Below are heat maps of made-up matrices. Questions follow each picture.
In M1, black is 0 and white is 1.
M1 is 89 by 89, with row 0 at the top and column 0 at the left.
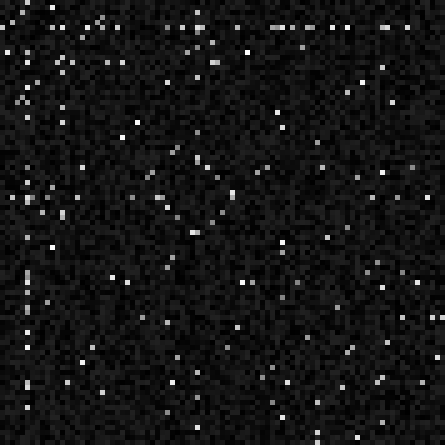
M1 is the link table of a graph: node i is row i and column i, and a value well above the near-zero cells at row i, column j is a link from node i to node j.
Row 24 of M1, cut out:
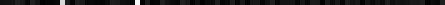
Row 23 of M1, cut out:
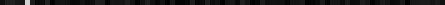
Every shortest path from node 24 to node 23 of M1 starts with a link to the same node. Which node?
node 12
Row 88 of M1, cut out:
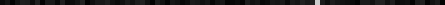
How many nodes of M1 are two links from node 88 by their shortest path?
3
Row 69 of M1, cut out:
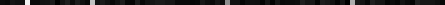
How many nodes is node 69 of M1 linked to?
4
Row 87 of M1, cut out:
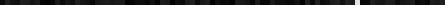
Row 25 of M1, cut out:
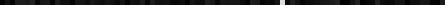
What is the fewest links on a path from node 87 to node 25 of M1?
7
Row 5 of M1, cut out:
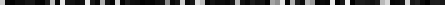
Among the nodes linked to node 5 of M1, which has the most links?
node 39
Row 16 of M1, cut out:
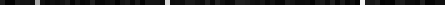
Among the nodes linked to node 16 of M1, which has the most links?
node 33
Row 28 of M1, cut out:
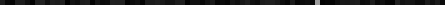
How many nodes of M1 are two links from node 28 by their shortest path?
3
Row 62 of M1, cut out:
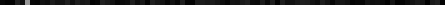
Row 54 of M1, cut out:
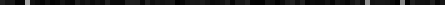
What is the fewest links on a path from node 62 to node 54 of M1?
2
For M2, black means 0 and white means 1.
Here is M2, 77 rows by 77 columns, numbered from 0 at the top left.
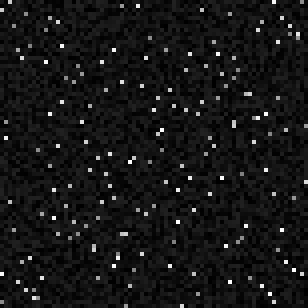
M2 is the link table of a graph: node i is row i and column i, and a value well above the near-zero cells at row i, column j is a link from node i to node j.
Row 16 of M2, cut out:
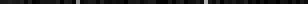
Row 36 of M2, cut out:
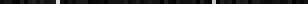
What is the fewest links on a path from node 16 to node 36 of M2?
4
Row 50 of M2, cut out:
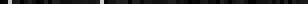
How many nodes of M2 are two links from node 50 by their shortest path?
2
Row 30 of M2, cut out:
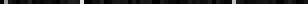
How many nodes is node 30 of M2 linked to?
3
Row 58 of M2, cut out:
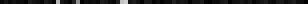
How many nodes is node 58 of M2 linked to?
4
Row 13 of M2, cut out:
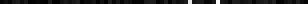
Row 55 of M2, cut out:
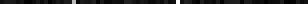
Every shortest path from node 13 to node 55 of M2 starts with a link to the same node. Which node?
node 47
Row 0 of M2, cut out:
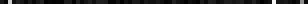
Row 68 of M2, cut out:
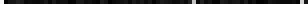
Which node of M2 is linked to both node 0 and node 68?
node 75
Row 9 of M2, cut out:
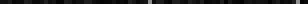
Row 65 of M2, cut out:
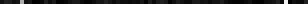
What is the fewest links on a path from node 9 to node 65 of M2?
5
